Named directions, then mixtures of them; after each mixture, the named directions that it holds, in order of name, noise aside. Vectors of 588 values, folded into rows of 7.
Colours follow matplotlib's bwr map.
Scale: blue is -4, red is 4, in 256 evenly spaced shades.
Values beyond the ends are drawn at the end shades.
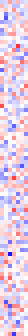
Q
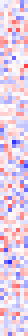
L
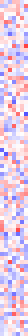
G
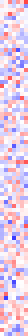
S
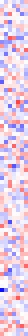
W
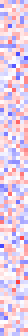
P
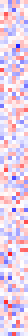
Q.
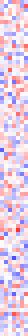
G, L.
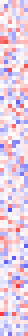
G, L, W.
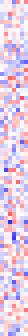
P, S.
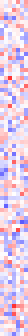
G, Q, S.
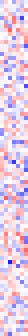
G, L, P.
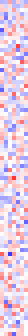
Q.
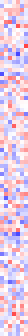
G, P, S.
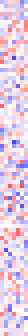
L, Q.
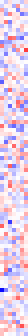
W.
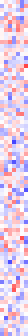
L, P.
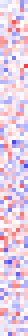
L.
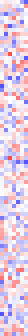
P, Q, S.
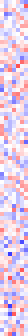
G, Q, S.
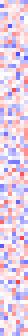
P.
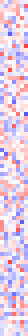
G.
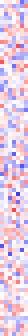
L, P, Q.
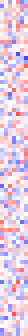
G, L, P.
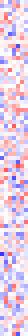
G, Q, S.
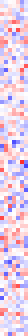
L.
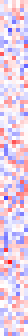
G, L.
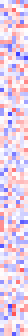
G, P, Q.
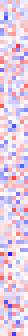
Q.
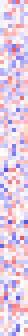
P, Q, S.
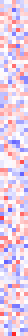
L, P, Q.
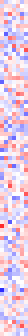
G, W.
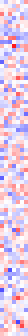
G, P, W.
